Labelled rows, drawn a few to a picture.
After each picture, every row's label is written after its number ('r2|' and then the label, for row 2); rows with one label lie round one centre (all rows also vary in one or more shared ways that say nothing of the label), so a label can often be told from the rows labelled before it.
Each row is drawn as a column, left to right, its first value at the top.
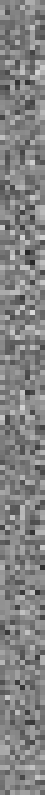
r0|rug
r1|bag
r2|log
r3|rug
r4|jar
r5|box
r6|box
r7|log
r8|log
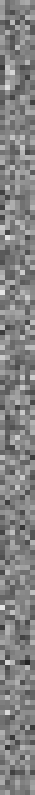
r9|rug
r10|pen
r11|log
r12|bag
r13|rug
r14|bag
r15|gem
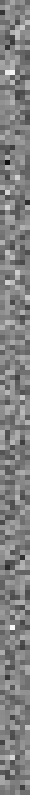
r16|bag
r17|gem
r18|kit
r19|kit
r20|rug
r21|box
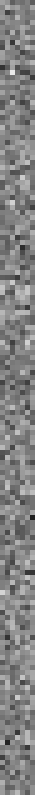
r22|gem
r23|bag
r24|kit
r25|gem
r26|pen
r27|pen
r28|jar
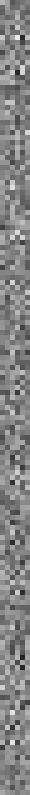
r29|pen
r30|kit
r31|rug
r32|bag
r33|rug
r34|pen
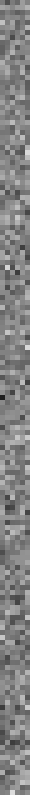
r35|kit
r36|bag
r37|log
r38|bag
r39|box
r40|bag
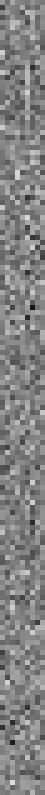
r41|rug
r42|jar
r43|box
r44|kit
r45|gem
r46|pen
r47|gem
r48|kit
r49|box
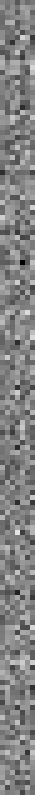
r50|pen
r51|box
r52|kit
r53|jar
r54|box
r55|gem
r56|box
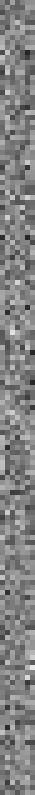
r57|bag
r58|jar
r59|box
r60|rug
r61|box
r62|box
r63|log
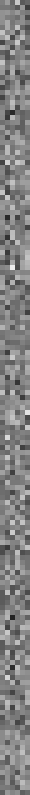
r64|kit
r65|box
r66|rug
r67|log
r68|kit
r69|jar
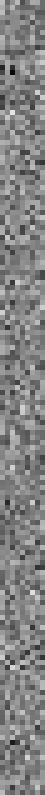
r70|gem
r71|pen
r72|bag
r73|log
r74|pen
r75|jar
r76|gem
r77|gem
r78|bag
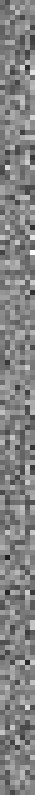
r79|bag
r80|rug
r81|bag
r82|box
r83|box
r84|log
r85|log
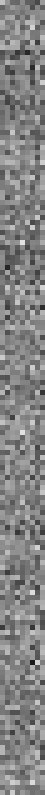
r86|box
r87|pen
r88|jar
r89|box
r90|gem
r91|kit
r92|box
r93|box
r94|pen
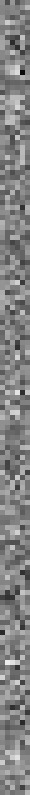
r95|rug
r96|box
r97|box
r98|rug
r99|pen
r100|gem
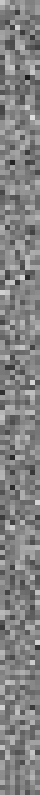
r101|rug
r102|bag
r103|gem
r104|bag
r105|jar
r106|bag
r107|box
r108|gem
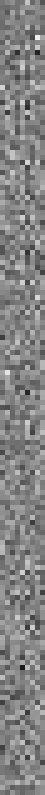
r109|pen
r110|rug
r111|kit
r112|box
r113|kit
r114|box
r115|log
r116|pen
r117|jar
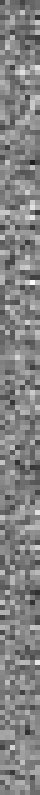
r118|log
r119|log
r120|rug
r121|jar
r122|box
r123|gem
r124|bag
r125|box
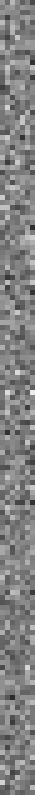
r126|box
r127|bag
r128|kit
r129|pen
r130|pen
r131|bag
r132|jar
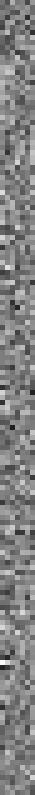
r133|pen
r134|box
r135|log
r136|pen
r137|jar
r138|box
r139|pen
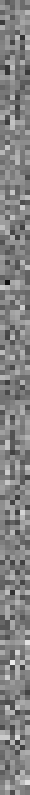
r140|gem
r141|bag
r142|pen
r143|gem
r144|box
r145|box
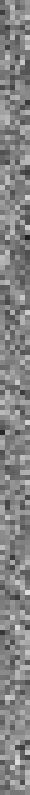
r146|bag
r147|log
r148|rug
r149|box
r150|pen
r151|box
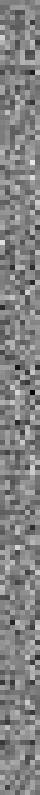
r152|pen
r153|box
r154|pen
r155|bag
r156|bag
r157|jar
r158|pen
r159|kit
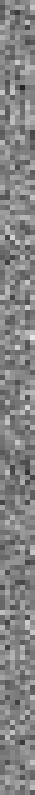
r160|pen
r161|rug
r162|log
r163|bag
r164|bag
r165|kit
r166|box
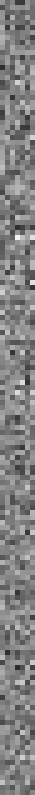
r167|rug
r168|bag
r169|jar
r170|jar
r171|jar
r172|bag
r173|log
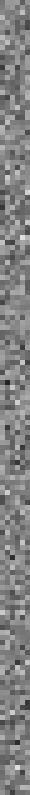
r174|jar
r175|log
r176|rug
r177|bag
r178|jar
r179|pen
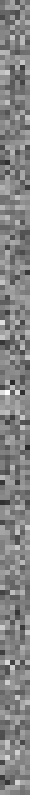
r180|jar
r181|jar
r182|bag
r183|box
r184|bag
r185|box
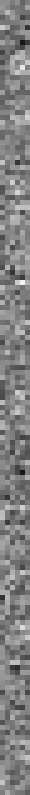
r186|box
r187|gem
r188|pen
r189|gem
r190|gem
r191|kit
